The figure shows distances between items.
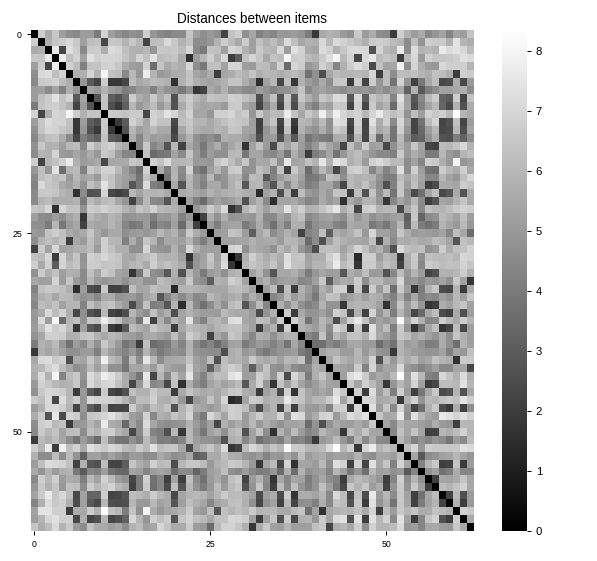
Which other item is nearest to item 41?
60
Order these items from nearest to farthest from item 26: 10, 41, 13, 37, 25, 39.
41, 39, 13, 25, 37, 10
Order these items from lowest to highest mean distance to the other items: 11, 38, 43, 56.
56, 11, 38, 43
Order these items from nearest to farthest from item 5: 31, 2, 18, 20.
18, 20, 31, 2
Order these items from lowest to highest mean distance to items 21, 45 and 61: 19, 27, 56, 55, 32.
32, 55, 56, 19, 27
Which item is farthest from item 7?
38
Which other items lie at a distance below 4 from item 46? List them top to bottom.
3, 22, 28, 29, 52
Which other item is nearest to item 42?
62
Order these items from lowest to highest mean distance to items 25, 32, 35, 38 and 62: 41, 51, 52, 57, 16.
51, 16, 57, 41, 52
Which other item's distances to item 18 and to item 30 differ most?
14
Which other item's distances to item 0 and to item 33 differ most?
27
